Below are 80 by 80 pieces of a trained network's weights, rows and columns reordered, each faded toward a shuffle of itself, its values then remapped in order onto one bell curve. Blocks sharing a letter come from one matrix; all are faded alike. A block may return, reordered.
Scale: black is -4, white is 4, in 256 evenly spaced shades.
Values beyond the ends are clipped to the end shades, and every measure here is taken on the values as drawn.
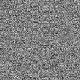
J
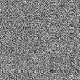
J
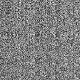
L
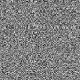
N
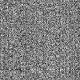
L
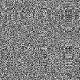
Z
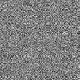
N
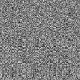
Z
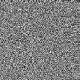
J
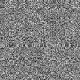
J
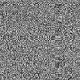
Z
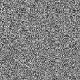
J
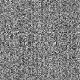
L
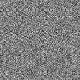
J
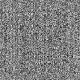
L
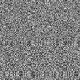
N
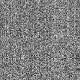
L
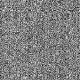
L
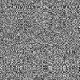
Z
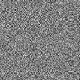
J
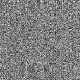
L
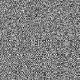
Z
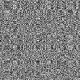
N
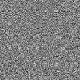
J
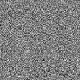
N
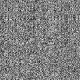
L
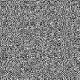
N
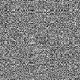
Z
